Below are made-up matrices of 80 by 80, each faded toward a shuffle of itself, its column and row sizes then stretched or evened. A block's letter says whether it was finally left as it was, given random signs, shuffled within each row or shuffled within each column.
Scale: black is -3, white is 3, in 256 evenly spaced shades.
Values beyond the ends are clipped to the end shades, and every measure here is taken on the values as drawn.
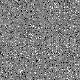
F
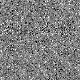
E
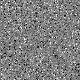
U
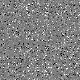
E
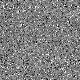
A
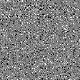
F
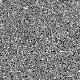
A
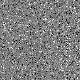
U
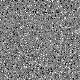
A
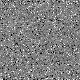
A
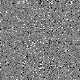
F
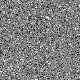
U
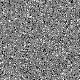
U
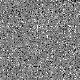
E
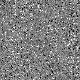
U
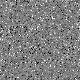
A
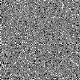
F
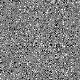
E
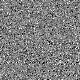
A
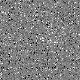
E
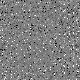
U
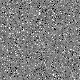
U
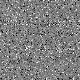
A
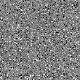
F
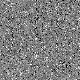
U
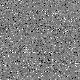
A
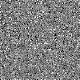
F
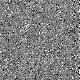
U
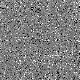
E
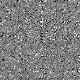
E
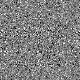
E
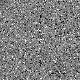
U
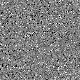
A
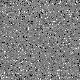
A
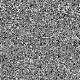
E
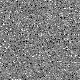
A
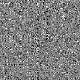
F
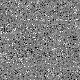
A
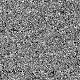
A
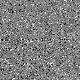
A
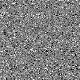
F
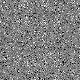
E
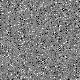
U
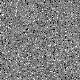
U
